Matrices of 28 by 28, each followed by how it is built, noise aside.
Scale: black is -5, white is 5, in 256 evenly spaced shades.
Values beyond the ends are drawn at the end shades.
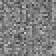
blocks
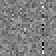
uneven columns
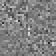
block diagonal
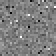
sparse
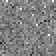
sparse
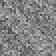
Toeplitz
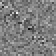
banded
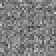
blocks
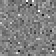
sparse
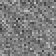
Toeplitz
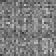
blocks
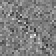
banded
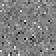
sparse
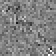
banded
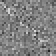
banded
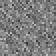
Toeplitz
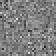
block diagonal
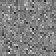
uneven columns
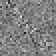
banded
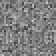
blocks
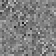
block diagonal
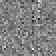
uneven columns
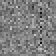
uneven columns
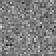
noise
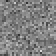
noise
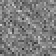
Toeplitz
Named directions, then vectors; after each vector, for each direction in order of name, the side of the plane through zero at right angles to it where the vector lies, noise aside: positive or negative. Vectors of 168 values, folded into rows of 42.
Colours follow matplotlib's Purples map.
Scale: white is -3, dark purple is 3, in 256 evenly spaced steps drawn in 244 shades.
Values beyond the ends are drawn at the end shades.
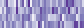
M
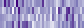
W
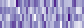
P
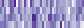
negative, negative, negative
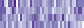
negative, negative, negative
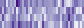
negative, positive, positive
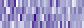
negative, negative, negative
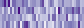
negative, negative, positive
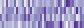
positive, negative, negative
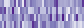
negative, positive, negative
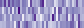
negative, negative, positive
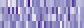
positive, positive, negative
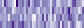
positive, positive, positive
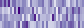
negative, negative, positive
